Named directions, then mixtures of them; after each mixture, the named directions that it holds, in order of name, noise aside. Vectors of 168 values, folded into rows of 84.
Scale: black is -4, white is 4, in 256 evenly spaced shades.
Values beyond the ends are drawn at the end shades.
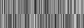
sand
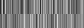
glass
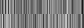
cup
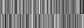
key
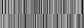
cup, glass, sand.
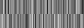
cup, key, sand.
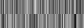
sand.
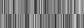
sand.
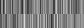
glass.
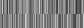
cup, sand.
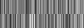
glass, key, sand.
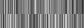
cup, sand.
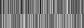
cup, glass.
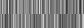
cup, key, sand.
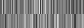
glass, key, sand.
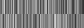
cup, key, sand.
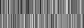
cup, glass, sand.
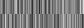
key.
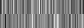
glass, key.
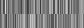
glass, sand.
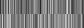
cup, glass.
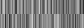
key.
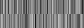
cup, key, sand.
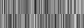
sand.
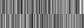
key.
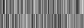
cup, glass, key.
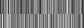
cup, glass.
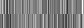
cup.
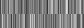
cup, glass, sand.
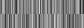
key.
